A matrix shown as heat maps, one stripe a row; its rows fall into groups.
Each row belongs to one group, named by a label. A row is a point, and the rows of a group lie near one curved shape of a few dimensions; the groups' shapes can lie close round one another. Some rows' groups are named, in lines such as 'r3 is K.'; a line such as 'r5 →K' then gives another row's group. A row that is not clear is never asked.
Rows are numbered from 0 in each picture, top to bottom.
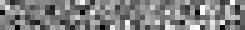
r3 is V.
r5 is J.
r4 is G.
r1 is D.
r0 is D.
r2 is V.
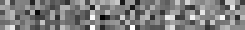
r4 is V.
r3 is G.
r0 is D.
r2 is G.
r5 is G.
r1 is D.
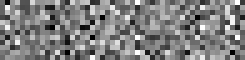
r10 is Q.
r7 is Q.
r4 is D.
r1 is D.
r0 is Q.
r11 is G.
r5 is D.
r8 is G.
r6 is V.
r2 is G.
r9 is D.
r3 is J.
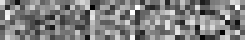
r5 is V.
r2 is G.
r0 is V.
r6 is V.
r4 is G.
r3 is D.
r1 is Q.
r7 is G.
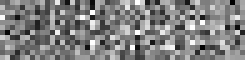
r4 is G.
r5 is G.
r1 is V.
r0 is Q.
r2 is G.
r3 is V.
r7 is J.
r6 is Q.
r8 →G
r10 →V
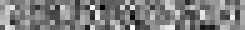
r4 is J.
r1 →G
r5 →G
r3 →D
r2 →D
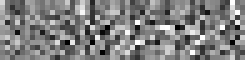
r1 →D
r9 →G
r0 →D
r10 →J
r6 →J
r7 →D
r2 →V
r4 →Q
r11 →J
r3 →D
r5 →G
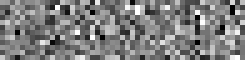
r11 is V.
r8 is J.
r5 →V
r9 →V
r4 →D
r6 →V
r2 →Q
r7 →G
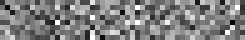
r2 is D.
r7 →G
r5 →D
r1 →Q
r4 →Q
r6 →D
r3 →G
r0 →V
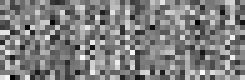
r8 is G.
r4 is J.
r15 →J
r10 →G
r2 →J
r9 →V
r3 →D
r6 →J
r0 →J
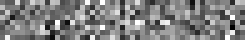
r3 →D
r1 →V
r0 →Q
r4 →Q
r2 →D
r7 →D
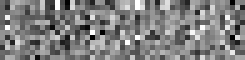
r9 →G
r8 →G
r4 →J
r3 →D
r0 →Q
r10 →J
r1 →Q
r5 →D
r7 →Q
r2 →V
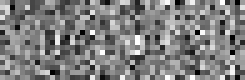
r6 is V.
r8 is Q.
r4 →J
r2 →D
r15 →G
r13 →D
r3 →V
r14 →J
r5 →J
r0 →G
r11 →J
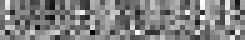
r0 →D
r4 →V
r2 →D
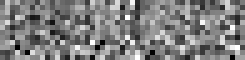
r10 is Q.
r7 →G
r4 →D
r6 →J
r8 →G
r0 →G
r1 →D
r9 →V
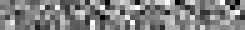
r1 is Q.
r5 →G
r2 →V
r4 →G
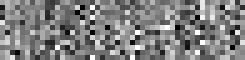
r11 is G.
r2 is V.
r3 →V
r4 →V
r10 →J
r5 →G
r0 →D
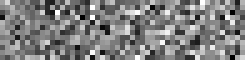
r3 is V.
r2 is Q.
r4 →D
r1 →G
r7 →V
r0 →D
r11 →Q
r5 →J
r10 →G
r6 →G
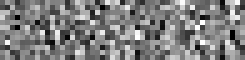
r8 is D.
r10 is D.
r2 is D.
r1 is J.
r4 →G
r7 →Q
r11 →J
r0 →V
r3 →V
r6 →Q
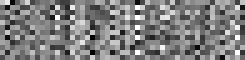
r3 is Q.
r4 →D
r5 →Q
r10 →Q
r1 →Q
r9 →J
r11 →V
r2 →J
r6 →D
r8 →D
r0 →J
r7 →Q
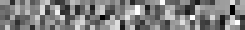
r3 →J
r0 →J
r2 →Q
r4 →V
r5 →D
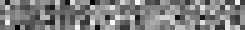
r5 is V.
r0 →Q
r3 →G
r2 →V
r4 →D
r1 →D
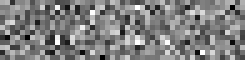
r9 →J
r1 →Q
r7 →Q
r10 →V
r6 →D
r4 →G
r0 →J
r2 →G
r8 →Q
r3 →V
